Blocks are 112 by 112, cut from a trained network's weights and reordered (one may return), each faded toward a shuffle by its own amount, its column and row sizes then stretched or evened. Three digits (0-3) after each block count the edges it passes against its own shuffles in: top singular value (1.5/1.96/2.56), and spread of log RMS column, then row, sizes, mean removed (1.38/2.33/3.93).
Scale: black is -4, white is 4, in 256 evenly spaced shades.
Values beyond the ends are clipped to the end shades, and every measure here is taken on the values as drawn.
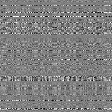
3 0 3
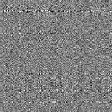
2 1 2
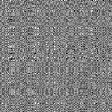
3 2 2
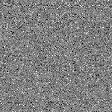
2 0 1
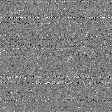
1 0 2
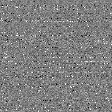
0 1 2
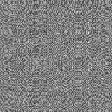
3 1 0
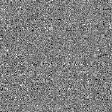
0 2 2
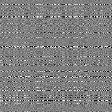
3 0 3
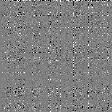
1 2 2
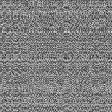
3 1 0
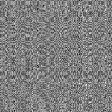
3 2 0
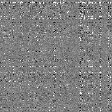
2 2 2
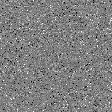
1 0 0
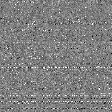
2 1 2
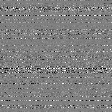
2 0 3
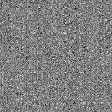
1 1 1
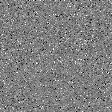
0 0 1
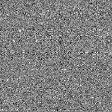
1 1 2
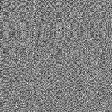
3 0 0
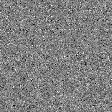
1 0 1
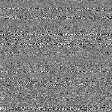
0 0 3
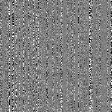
0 3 0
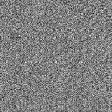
2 0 1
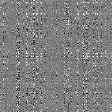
2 3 1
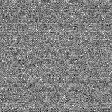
2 0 0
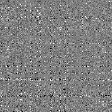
0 2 2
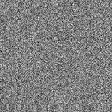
2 1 0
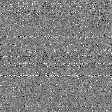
1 0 2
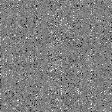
0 2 1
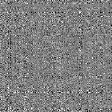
1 2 2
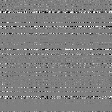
2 1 3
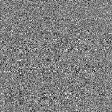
1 1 2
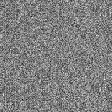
2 0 0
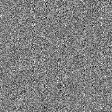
0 2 1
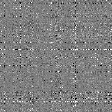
2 2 2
